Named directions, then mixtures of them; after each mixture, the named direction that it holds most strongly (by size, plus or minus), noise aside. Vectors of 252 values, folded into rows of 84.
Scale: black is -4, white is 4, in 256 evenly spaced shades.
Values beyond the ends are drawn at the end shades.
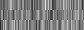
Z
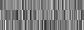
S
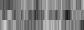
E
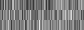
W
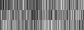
W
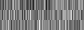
W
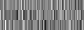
S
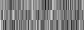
Z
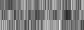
E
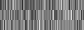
W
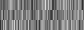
Z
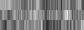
E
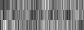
Z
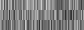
W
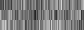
E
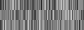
W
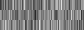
W
